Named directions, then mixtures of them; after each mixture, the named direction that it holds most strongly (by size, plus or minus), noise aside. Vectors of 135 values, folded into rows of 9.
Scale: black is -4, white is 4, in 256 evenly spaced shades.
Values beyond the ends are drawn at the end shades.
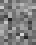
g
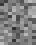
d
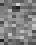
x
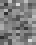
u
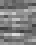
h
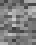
d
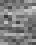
h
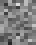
u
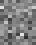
g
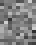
g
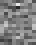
x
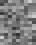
d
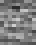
x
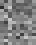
g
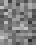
u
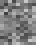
u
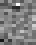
x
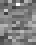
u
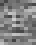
h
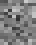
d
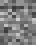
d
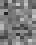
u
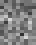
g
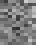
d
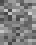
d
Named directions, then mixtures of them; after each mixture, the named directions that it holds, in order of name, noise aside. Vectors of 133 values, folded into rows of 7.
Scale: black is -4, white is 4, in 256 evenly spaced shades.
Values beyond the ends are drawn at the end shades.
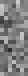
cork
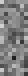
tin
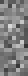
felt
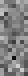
cork, tin.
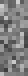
cork, felt.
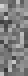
cork, felt.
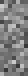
cork, felt.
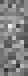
felt.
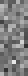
cork, felt.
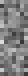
cork, tin.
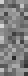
tin.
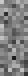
cork, tin.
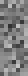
felt.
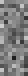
tin.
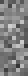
felt.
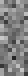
cork, tin.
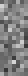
cork, felt.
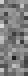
tin.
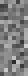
cork, felt.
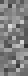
felt.
